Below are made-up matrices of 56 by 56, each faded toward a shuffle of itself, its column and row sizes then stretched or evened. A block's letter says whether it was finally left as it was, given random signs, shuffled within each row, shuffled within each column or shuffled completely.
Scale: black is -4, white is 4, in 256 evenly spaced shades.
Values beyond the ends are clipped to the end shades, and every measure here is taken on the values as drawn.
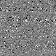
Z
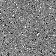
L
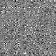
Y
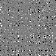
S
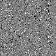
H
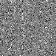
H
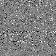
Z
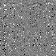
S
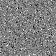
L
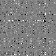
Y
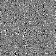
S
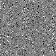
H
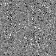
H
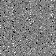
H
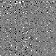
Y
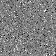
L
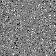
H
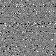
Z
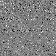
Z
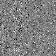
H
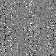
H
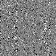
H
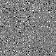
S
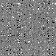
S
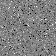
L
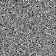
Z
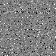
Z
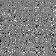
Y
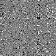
S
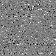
Z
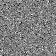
L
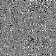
S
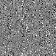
H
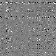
Y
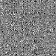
Y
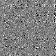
S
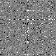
S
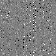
H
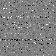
Z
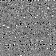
Z
